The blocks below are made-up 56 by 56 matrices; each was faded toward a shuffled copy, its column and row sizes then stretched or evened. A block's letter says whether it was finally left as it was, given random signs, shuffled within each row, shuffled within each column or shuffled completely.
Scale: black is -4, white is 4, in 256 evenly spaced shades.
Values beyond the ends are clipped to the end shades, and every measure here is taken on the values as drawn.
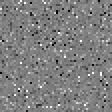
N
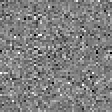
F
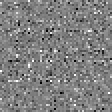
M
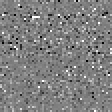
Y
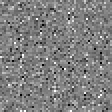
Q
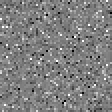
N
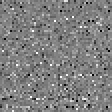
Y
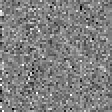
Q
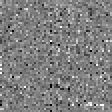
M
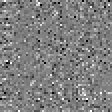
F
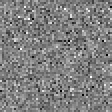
Y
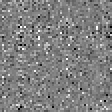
M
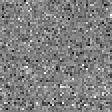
Y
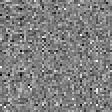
F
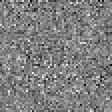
Y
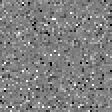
Y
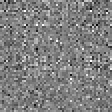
F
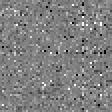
M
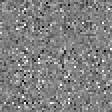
M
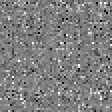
M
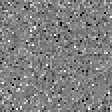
N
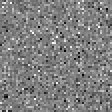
Q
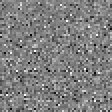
Y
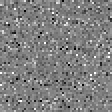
Y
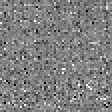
F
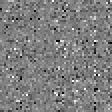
M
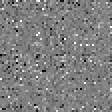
M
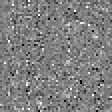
Q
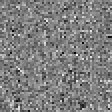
M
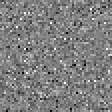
Y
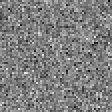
N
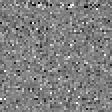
Y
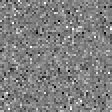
N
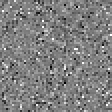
Q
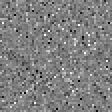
N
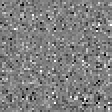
F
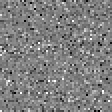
Y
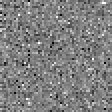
Q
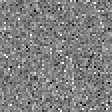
N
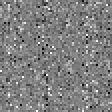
Q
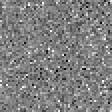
N
